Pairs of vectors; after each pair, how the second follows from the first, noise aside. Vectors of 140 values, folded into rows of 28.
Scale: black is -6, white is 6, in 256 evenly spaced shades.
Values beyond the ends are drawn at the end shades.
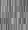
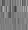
reversed, negated, partly zeroed.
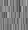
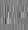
reversed, negated, partly zeroed.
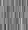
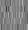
reversed, negated, partly zeroed.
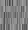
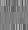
reversed, negated, partly zeroed.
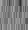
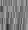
reversed.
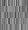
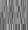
reversed.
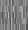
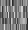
scaled up.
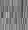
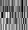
scaled up.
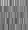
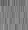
negated, shrunk.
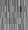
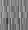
reversed.
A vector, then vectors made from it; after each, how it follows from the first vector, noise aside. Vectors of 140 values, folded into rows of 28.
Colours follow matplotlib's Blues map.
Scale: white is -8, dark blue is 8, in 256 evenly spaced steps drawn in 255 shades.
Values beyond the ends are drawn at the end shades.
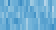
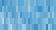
reversed.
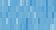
negated, partly zeroed.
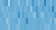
negated, partly zeroed.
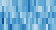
reversed, negated, scaled up.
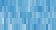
reversed.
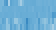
negated, partly zeroed.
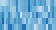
reversed, negated, scaled up.
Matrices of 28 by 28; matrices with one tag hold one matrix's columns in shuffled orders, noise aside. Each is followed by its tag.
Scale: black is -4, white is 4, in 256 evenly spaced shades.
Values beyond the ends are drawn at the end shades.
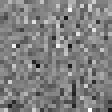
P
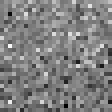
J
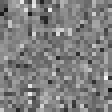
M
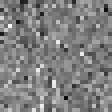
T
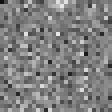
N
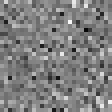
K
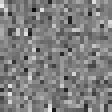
M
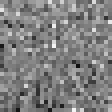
P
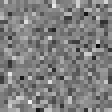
K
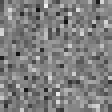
M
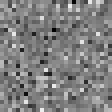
N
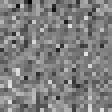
T
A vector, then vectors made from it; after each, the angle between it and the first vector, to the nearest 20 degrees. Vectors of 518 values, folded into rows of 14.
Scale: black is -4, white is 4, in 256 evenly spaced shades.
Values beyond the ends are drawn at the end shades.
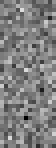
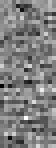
140 degrees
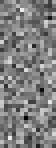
20 degrees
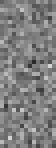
40 degrees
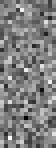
20 degrees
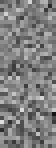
80 degrees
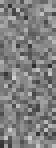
120 degrees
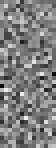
120 degrees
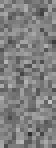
60 degrees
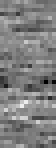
100 degrees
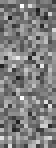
80 degrees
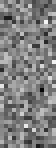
40 degrees
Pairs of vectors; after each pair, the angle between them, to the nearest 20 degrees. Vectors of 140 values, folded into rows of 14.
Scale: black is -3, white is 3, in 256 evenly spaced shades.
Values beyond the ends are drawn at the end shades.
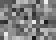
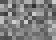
100 degrees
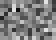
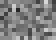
20 degrees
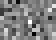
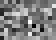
40 degrees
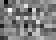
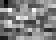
60 degrees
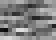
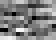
20 degrees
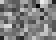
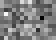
60 degrees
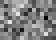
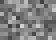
80 degrees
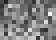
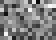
120 degrees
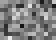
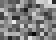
140 degrees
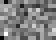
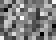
120 degrees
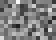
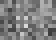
100 degrees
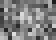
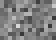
100 degrees
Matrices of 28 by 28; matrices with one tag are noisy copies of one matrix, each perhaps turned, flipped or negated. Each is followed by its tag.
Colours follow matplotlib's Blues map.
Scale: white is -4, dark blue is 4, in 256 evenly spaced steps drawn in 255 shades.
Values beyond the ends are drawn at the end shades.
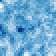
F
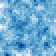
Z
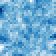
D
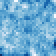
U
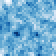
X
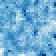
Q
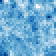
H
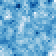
H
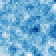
F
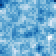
H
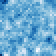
H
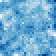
U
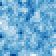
Q
